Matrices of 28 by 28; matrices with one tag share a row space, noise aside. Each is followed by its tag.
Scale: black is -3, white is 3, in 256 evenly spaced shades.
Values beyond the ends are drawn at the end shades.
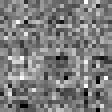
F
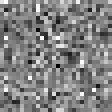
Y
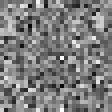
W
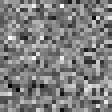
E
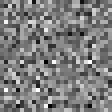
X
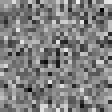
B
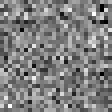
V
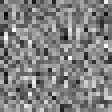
V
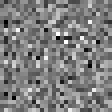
Y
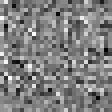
V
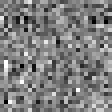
V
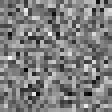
E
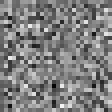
E
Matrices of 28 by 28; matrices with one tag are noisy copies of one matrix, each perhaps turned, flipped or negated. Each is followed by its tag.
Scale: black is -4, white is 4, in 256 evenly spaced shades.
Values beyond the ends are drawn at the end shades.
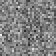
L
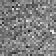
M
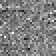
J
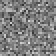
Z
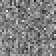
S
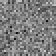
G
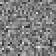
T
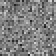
G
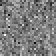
G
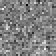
J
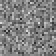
Z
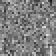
G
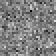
L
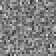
T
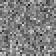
J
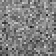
M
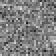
G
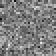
G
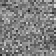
G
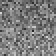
M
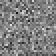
Z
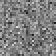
Z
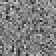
J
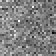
M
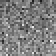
M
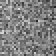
M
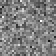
J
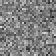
J
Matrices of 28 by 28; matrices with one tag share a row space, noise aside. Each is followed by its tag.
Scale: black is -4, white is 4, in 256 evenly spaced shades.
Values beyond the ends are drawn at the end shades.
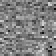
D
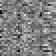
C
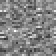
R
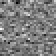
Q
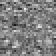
R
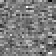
D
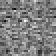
R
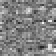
D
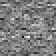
Q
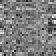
D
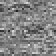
Q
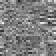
D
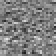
R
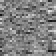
D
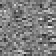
C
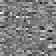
D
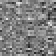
D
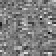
C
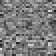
D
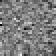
C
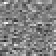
R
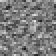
R
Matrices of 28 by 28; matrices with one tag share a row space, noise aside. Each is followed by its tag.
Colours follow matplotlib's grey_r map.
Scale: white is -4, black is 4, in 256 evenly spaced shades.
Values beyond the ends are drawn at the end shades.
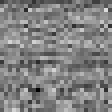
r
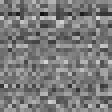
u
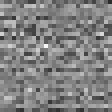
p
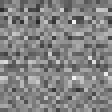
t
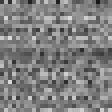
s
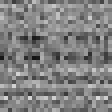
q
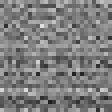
u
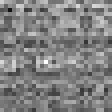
p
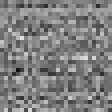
q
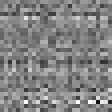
u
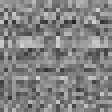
s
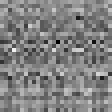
t
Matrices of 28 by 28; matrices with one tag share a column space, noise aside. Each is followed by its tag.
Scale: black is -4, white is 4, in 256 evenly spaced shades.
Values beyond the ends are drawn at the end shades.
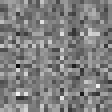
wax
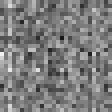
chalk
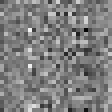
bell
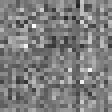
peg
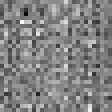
wax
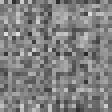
bell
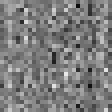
chalk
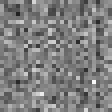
wax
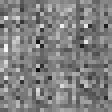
peg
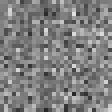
wax
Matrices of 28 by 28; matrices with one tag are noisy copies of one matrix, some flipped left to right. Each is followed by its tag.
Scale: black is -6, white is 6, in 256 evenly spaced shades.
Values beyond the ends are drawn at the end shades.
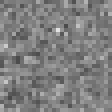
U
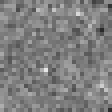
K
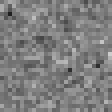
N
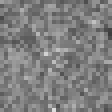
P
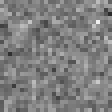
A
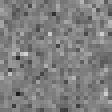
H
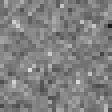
A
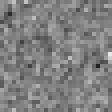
N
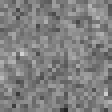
H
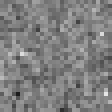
H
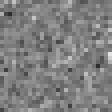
N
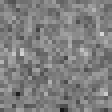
H
